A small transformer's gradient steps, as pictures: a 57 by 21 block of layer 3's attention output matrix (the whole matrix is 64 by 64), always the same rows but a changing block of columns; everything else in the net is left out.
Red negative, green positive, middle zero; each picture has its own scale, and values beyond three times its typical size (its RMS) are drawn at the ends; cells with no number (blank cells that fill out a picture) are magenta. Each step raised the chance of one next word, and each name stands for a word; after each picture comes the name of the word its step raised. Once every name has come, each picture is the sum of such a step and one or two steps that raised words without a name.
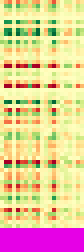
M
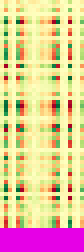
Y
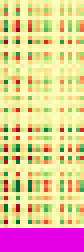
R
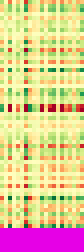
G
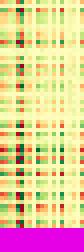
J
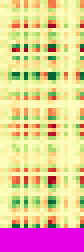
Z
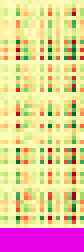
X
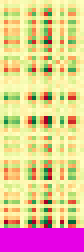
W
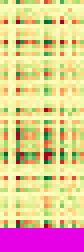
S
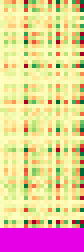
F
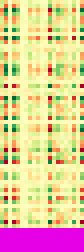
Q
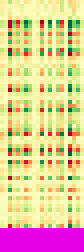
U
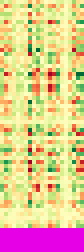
U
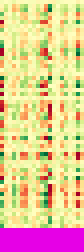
Y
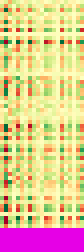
R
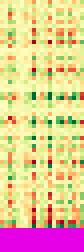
W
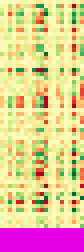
S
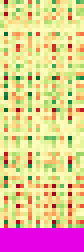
F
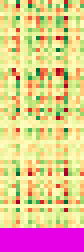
Q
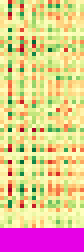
Y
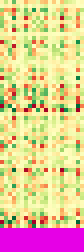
G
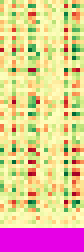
X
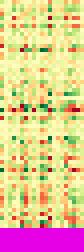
G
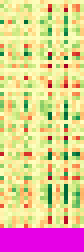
Y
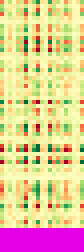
J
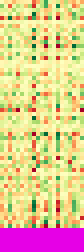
Z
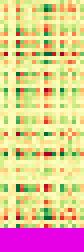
U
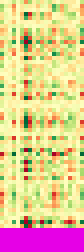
W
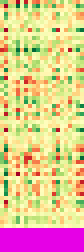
R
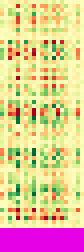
X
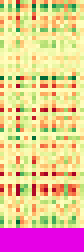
Y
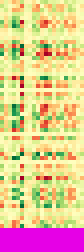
Y
